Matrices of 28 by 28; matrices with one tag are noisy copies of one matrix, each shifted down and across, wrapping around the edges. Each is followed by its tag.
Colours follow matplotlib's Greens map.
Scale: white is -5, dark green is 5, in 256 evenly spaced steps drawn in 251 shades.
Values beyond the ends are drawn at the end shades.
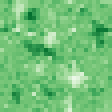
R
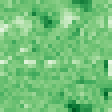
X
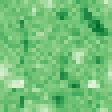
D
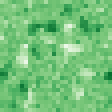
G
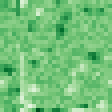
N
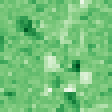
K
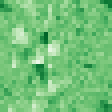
K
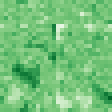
X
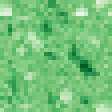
D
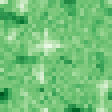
R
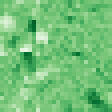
K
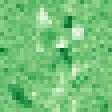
K
